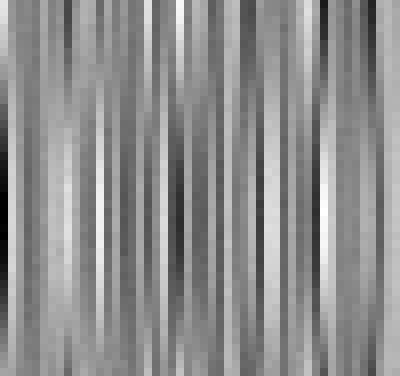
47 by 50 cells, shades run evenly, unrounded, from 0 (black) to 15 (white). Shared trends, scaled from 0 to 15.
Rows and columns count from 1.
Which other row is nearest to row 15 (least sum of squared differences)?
40
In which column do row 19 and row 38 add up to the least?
1
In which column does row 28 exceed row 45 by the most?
41
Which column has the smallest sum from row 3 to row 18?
47
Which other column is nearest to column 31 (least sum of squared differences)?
20
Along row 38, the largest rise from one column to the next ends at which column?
2
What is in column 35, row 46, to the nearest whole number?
9
